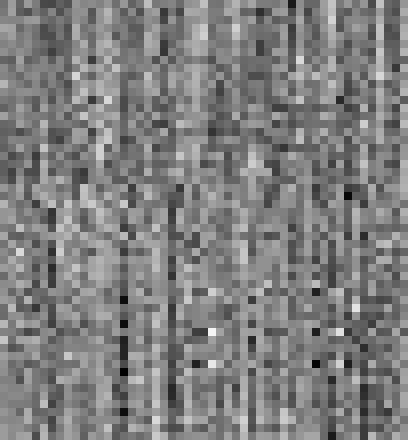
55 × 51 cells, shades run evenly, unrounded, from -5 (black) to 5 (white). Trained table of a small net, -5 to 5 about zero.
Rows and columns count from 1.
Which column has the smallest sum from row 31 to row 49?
16
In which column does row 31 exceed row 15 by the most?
31
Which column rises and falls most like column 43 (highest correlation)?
27
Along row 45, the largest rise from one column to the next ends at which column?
17
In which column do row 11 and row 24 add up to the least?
44
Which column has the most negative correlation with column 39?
42
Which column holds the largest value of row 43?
1
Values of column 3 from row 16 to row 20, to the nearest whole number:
1 -2 0 1 -1
